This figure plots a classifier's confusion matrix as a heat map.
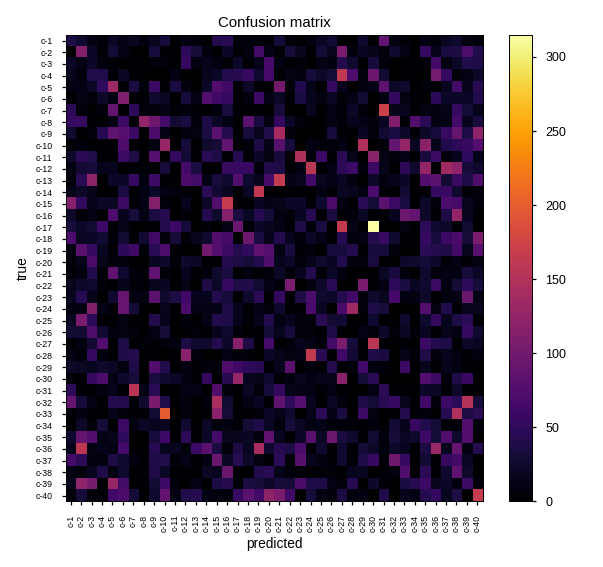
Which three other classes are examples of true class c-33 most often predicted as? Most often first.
c-10, c-38, c-15
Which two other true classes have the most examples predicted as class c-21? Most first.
c-13, c-9
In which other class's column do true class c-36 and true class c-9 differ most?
c-2
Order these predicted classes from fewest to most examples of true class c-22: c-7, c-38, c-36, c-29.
c-7, c-38, c-36, c-29
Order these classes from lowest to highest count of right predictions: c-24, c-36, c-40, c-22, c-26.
c-26, c-24, c-22, c-36, c-40
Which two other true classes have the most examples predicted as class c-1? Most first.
c-15, c-32
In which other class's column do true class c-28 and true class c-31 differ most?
c-24
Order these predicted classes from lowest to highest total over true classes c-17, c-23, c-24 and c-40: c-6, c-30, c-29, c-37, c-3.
c-29, c-37, c-3, c-6, c-30
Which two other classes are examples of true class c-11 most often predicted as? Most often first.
c-23, c-30
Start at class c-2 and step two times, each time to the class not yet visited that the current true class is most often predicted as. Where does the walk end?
c-30
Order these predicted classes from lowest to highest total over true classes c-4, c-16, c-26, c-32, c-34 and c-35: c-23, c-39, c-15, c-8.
c-8, c-23, c-15, c-39
